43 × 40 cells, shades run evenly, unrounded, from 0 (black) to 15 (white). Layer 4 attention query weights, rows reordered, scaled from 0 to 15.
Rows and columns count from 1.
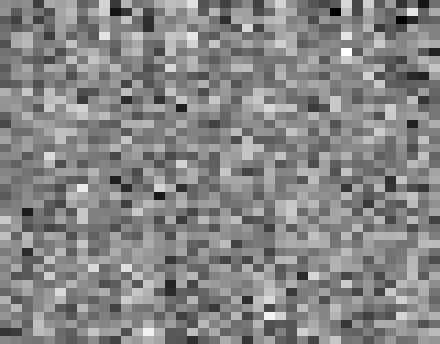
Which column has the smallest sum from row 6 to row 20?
38
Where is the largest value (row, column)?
7, 32
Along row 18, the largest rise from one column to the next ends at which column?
23
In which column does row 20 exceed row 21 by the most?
26
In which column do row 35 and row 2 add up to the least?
31
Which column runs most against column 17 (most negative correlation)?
8
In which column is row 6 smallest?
1
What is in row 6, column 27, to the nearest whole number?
10
